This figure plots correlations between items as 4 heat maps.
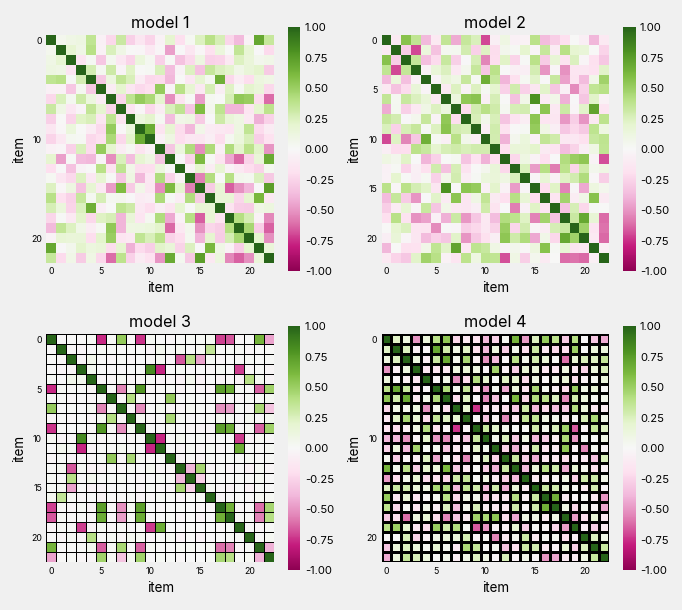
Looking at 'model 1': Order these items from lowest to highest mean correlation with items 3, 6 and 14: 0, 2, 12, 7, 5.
12, 7, 2, 0, 5
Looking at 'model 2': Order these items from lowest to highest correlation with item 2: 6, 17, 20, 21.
21, 20, 17, 6
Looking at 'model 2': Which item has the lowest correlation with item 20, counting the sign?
22
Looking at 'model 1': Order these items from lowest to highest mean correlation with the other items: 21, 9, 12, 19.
12, 19, 9, 21
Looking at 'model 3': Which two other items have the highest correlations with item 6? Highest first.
12, 8
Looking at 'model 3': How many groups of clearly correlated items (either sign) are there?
6
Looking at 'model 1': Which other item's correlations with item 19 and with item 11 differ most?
16
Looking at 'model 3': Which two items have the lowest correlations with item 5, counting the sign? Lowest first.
0, 21
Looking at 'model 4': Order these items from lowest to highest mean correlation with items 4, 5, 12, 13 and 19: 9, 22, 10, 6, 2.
10, 9, 22, 2, 6
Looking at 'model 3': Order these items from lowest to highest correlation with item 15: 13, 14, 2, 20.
2, 14, 20, 13
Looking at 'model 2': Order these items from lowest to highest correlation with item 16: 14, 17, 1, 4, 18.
17, 4, 14, 1, 18
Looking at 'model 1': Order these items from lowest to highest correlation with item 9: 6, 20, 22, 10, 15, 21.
21, 22, 15, 20, 6, 10
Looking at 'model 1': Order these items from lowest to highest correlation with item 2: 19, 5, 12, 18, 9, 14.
5, 14, 18, 12, 9, 19
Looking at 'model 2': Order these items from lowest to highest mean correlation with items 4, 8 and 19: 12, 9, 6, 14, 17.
12, 9, 14, 17, 6
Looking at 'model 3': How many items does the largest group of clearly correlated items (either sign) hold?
8
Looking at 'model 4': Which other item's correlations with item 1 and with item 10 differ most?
5
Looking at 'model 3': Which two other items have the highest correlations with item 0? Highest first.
21, 7
